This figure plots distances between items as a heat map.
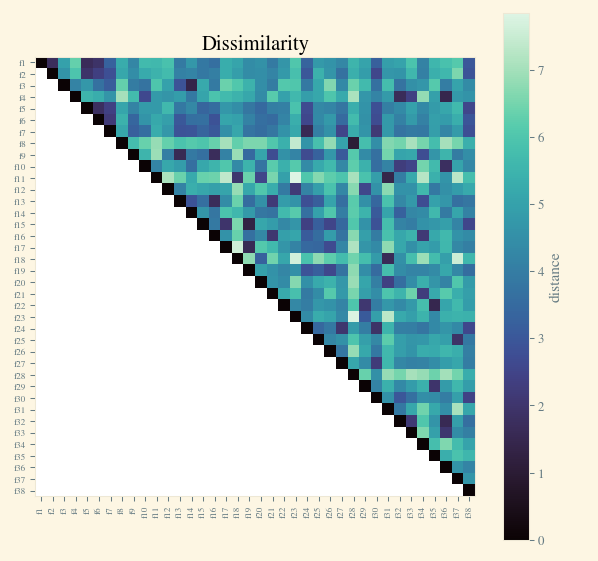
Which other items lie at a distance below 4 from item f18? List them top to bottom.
f11, f20, f31
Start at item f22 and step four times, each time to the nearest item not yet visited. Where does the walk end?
f23
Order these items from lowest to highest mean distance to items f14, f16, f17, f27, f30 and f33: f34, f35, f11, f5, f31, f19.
f19, f5, f34, f35, f31, f11
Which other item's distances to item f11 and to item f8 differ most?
f28
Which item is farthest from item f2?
f37
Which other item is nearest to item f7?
f24
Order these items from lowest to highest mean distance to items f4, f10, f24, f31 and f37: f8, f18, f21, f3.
f3, f18, f21, f8
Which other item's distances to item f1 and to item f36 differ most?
f4
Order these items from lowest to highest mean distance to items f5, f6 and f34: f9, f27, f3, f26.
f9, f27, f3, f26
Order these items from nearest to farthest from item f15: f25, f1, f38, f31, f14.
f38, f25, f1, f14, f31
